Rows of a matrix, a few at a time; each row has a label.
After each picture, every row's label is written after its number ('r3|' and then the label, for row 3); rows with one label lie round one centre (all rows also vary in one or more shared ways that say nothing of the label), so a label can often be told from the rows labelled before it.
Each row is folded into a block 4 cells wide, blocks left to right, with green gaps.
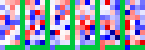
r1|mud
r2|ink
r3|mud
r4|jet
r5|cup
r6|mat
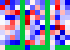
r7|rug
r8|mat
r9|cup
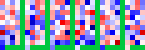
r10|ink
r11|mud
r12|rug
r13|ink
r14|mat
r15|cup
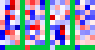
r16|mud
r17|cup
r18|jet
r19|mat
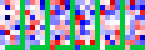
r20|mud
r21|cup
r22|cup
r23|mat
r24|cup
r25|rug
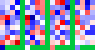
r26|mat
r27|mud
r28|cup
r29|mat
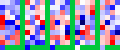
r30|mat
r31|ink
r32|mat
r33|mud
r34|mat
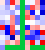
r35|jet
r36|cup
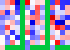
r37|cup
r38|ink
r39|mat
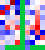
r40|cup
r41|jet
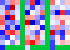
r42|mud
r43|mat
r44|ink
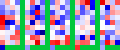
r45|mat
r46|mat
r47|mat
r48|cup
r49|ink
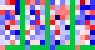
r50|cup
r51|ink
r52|mud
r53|rug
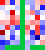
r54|ink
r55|jet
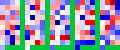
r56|jet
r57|mud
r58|mat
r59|rug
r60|cup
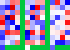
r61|mud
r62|mud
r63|rug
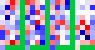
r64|mud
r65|ink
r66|rug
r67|jet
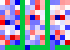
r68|mat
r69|mud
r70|mud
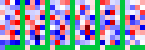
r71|rug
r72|jet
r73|jet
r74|jet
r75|ink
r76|mud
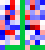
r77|mud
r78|cup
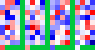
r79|cup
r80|cup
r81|mud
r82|rug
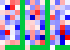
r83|mud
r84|mud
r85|jet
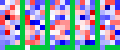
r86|mud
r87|mat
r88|rug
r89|rug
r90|rug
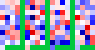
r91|mud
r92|mud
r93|ink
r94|jet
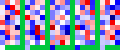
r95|mud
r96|jet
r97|mat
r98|rug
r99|rug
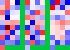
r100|cup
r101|ink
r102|rug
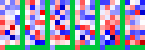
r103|jet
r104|rug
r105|mat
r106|cup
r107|jet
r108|mat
